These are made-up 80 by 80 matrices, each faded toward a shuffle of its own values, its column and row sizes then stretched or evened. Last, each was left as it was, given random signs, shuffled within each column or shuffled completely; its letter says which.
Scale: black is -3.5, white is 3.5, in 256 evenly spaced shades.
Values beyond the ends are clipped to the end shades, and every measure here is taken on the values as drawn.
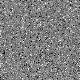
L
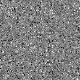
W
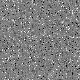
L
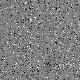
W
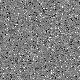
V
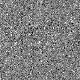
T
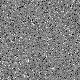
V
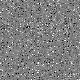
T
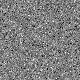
V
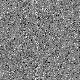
L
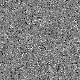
L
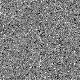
L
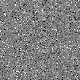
T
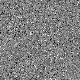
L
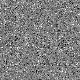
W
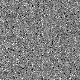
L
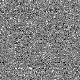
T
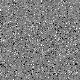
W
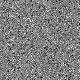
L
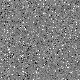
L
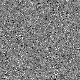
L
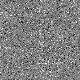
W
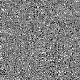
T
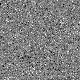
V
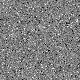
V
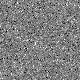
V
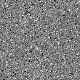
L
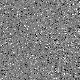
W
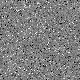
V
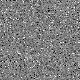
W
